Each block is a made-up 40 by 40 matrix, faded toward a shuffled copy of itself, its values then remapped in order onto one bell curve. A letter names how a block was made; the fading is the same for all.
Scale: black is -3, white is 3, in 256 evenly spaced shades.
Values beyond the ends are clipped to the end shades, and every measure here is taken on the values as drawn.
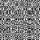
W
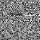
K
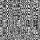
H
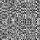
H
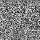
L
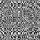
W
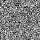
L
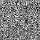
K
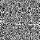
K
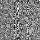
K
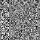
K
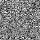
L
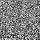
L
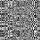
H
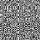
H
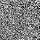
K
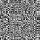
H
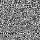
L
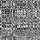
W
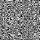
K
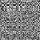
H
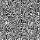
K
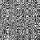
H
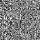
K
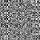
H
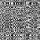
W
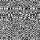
W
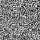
L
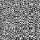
H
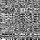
W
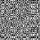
H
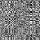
H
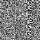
K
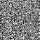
K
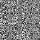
K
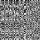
H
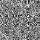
K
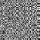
H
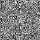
K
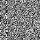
K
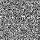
L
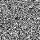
L
